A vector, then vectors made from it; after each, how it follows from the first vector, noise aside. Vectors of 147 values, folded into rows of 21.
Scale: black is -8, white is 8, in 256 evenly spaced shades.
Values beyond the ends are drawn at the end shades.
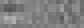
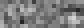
reversed, negated, scaled up.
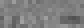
reversed, partly zeroed.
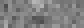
wrapped around.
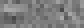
negated.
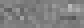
reversed, partly zeroed.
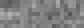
wrapped around.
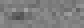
wrapped around, partly zeroed.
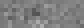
wrapped around, partly zeroed.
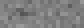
wrapped around, partly zeroed.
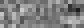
reversed, negated, scaled up.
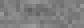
wrapped around, negated, shrunk.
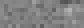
wrapped around, partly zeroed.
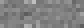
wrapped around, partly zeroed.
